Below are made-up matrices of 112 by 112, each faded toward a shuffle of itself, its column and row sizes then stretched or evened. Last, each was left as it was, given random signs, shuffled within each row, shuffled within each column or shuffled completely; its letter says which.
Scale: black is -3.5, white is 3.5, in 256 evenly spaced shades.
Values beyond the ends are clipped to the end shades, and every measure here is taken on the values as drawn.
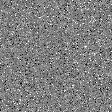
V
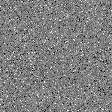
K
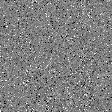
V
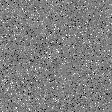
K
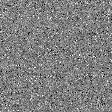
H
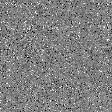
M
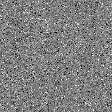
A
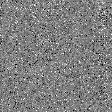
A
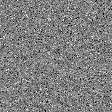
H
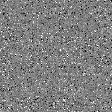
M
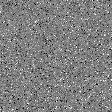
H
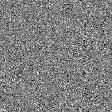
M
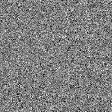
M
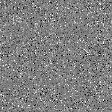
M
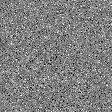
K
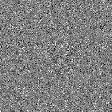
M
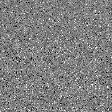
A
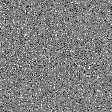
H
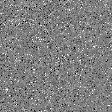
A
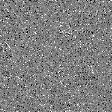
M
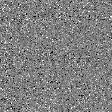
A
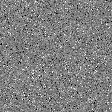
K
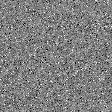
H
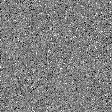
V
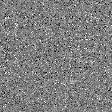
A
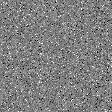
V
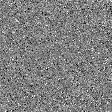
H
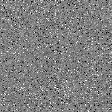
M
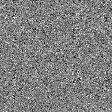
A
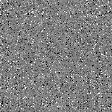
M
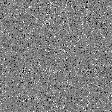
A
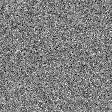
K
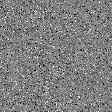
H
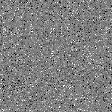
M
